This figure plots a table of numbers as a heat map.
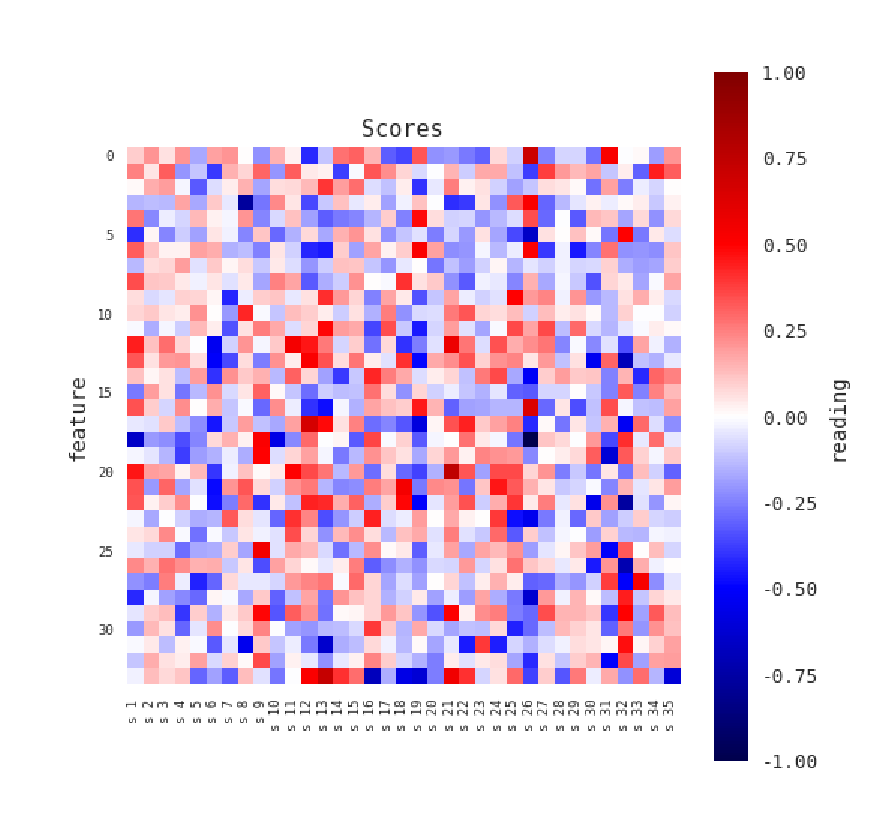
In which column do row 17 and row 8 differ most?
s 12
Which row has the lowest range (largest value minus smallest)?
7
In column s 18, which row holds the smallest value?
33
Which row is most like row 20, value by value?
12
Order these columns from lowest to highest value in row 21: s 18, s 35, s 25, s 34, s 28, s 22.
s 22, s 28, s 34, s 35, s 25, s 18
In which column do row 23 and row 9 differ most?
s 25
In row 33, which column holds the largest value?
s 13
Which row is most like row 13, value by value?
22
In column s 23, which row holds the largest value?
31
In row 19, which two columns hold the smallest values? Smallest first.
s 31, s 4
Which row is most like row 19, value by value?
25
